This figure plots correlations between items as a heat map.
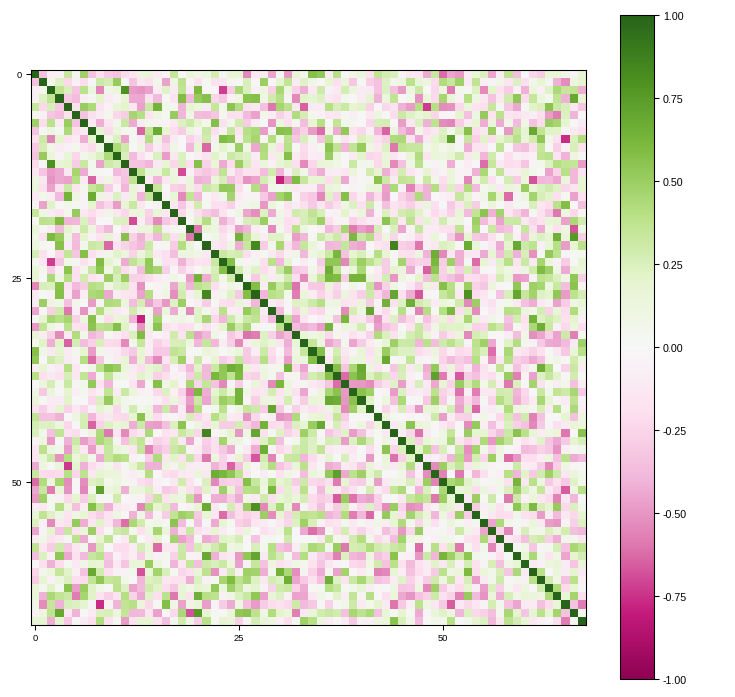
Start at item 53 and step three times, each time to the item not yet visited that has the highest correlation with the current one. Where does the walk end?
44
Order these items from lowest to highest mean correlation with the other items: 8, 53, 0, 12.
12, 0, 53, 8
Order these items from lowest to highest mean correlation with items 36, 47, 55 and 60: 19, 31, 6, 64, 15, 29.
64, 29, 6, 19, 31, 15
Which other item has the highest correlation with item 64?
20
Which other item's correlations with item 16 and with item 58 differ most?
65
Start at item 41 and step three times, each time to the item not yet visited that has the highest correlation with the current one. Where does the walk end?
8
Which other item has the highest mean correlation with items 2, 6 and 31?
11
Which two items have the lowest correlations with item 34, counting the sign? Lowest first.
56, 7
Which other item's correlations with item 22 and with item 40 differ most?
57
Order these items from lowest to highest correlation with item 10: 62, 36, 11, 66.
66, 11, 62, 36
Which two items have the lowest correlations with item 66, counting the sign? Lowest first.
19, 32
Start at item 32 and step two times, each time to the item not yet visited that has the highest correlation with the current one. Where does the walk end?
42
